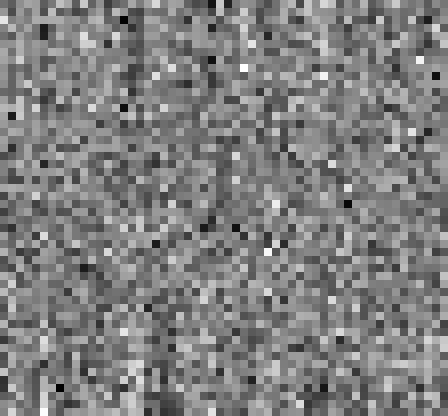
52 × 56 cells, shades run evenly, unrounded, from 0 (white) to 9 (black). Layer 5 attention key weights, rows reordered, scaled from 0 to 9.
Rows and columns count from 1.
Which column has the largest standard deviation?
6
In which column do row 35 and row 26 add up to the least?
22
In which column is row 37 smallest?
34
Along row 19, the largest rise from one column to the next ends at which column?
51
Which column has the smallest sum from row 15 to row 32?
35
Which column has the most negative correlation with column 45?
1
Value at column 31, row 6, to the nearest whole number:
3
